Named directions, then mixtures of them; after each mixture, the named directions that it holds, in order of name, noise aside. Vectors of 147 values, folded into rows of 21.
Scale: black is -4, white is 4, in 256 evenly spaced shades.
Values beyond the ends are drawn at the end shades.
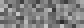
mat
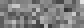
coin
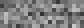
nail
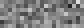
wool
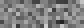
coin, mat, nail.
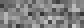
nail.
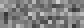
nail.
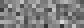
mat.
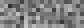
coin, mat, nail.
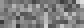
coin, mat, wool.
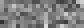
coin, mat, wool.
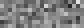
wool.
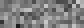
coin, nail, wool.
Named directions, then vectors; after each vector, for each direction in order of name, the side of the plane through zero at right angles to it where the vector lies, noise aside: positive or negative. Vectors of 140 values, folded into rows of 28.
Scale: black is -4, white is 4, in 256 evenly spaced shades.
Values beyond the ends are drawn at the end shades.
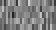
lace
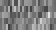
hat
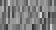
negative, positive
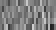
positive, negative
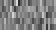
negative, negative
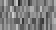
negative, negative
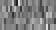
positive, positive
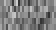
negative, negative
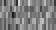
positive, positive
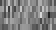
negative, positive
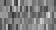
positive, positive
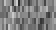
negative, negative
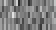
negative, negative
